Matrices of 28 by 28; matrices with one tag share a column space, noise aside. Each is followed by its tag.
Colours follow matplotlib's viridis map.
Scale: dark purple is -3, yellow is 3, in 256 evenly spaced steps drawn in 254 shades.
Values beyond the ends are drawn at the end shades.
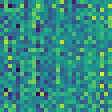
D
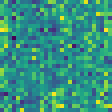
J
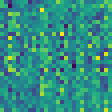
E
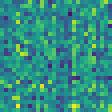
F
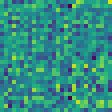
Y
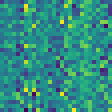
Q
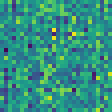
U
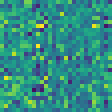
Y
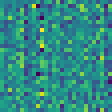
D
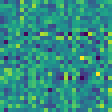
U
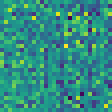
J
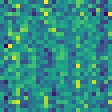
J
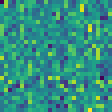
F
